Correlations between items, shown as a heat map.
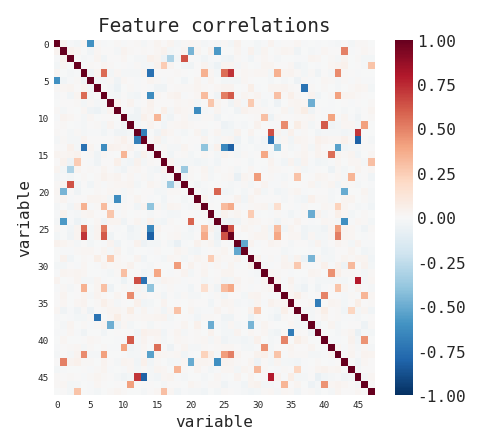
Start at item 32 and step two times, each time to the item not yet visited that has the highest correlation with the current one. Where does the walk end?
12
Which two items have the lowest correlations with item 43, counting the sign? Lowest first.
24, 20
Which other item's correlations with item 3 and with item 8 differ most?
38
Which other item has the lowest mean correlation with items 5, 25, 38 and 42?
14
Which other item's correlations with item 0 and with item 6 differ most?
37
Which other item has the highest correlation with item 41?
15
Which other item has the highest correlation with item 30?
18
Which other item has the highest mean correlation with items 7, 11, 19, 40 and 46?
34
